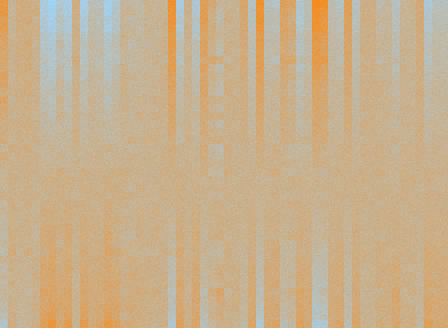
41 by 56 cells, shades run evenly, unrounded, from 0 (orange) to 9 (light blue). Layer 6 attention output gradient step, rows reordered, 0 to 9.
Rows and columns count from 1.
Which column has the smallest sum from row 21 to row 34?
14
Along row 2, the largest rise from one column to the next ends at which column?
23
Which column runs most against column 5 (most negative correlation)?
2
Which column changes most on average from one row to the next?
28
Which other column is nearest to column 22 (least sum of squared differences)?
33
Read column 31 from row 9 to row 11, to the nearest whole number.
4 4 4
